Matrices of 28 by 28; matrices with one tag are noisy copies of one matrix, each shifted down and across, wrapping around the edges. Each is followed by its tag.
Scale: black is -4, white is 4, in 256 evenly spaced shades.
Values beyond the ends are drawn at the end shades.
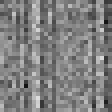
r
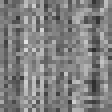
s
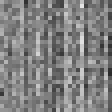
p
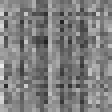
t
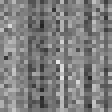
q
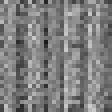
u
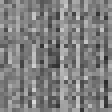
p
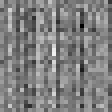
p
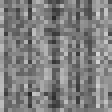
s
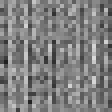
p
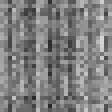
t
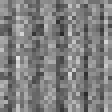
u
